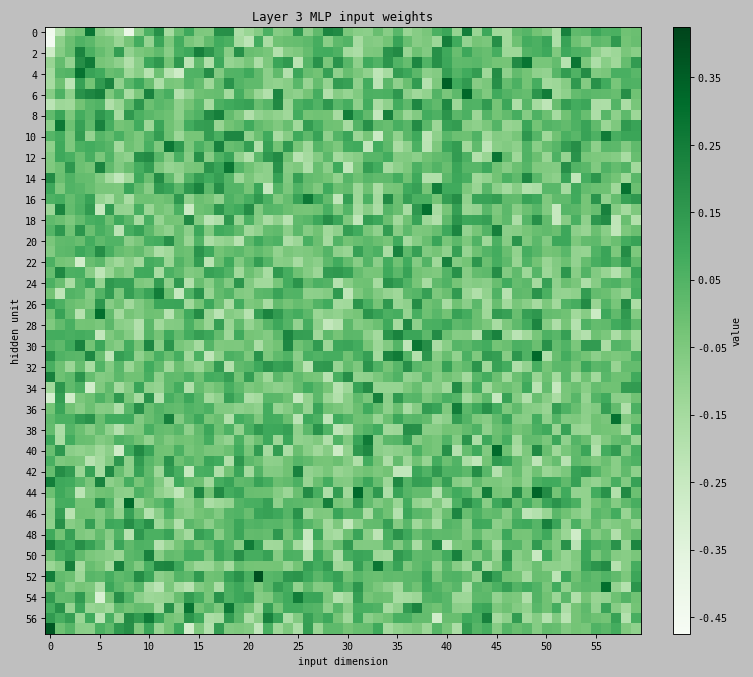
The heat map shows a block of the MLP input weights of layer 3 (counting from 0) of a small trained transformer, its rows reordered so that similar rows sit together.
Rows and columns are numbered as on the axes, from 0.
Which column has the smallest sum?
51
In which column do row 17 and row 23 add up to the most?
1
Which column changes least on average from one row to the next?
27
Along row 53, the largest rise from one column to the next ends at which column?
59
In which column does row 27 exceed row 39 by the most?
5
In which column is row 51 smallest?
57
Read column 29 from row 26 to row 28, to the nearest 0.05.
-0.15 -0.1 -0.2
